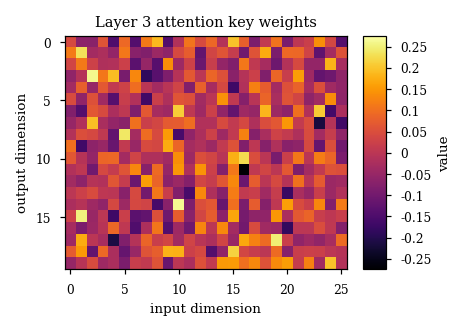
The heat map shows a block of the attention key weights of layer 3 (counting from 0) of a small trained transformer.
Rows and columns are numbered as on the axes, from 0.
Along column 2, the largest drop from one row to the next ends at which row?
4
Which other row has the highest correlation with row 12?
16
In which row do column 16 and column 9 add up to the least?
11
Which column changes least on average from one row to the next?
22
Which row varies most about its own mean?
3
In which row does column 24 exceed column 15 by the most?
2
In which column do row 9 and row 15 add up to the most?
15
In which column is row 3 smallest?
7
